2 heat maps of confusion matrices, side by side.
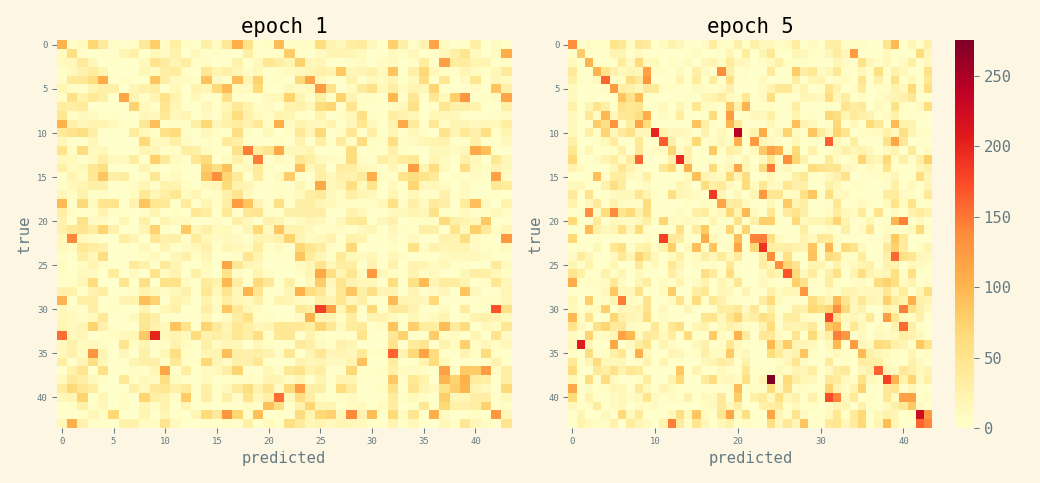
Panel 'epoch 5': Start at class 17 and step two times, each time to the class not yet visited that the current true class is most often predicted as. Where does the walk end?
20
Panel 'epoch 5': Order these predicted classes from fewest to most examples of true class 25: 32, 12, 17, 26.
17, 32, 12, 26
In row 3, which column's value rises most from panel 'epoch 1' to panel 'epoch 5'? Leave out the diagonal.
18
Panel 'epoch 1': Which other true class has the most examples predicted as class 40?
12
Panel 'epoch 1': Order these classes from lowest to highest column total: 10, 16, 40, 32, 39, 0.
40, 10, 0, 39, 16, 32
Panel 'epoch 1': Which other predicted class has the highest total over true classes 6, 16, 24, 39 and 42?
23
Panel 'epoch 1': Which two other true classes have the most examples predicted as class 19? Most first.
13, 42
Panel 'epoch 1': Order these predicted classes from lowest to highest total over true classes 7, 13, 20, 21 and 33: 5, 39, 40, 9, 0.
5, 39, 40, 0, 9
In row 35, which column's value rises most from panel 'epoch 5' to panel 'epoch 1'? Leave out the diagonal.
32
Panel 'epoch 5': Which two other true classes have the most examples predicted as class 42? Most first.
43, 34
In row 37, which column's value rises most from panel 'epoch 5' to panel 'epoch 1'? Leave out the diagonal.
10
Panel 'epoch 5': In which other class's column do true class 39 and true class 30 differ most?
40
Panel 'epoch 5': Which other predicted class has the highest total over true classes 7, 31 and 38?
24
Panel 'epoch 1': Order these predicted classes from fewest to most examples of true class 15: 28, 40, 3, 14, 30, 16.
40, 28, 3, 16, 14, 30
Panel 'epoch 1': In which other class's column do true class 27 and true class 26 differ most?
30
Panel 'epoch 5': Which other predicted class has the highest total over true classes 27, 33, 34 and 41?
32
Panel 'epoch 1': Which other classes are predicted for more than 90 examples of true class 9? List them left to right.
0, 21, 33
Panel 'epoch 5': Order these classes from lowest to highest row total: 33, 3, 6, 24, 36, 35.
36, 6, 35, 3, 24, 33
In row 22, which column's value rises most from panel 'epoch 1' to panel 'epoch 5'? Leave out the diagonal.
11
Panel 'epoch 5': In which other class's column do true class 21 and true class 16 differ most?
2
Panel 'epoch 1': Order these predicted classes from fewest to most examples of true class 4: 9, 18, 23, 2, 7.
7, 18, 2, 23, 9
